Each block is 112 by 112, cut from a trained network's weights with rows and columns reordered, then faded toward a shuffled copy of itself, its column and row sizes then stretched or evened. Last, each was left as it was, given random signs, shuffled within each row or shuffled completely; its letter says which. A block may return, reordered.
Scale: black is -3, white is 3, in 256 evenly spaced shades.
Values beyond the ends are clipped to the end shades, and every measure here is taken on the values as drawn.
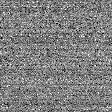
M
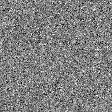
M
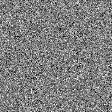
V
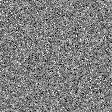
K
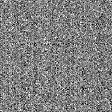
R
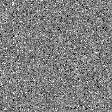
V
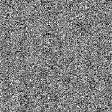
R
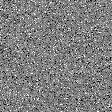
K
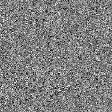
R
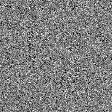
V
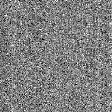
R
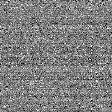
R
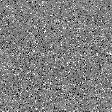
V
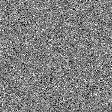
M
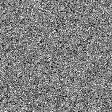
K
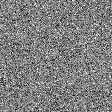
K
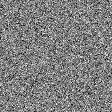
K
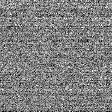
R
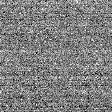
R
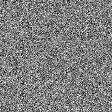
V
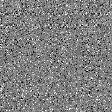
R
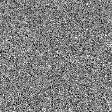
V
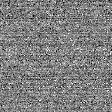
R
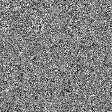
V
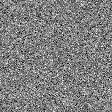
K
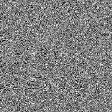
R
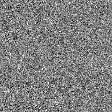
V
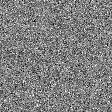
K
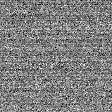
M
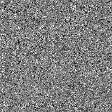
V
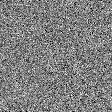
K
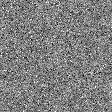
K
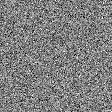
K
